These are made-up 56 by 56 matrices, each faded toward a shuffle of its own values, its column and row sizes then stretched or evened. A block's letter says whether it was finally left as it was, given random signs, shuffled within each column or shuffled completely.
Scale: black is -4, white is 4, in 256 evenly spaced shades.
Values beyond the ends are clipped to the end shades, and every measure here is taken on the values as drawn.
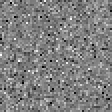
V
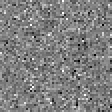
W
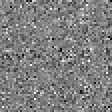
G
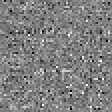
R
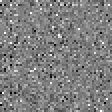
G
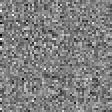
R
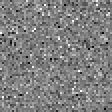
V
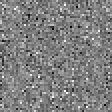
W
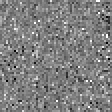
W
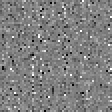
W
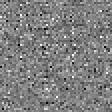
R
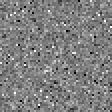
V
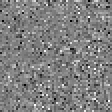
G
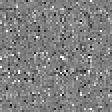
G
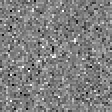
V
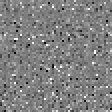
G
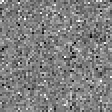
W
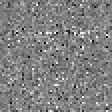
G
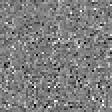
G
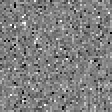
W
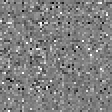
G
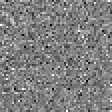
R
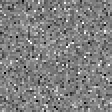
V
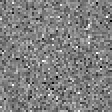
W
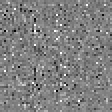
G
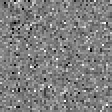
G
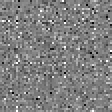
R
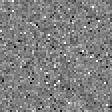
V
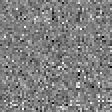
R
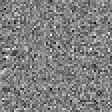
R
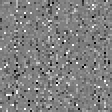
W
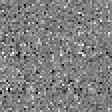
R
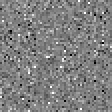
W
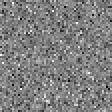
V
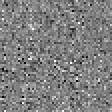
R
